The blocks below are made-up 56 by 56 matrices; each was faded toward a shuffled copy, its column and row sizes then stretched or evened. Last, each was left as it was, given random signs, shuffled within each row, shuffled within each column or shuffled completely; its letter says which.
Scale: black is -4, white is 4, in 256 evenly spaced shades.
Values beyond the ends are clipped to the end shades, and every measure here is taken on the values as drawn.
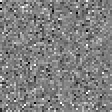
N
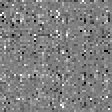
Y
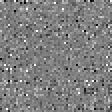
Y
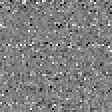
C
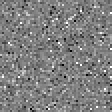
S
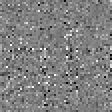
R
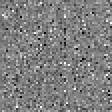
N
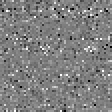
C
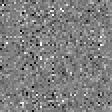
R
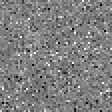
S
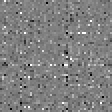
Y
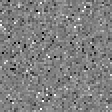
S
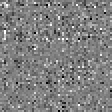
R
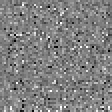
R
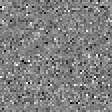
C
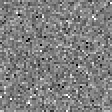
S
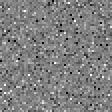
S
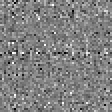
R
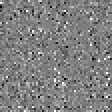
R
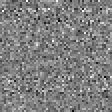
C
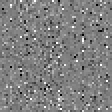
N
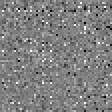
R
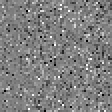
N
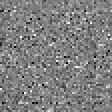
C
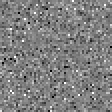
S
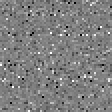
C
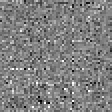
Y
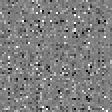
R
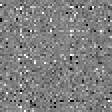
Y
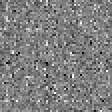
R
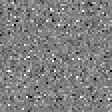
C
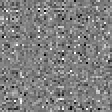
Y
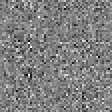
Y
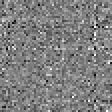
Y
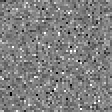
S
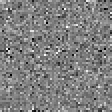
R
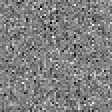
N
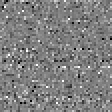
C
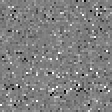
C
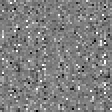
N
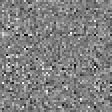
R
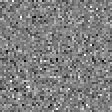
C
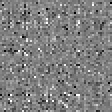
Y
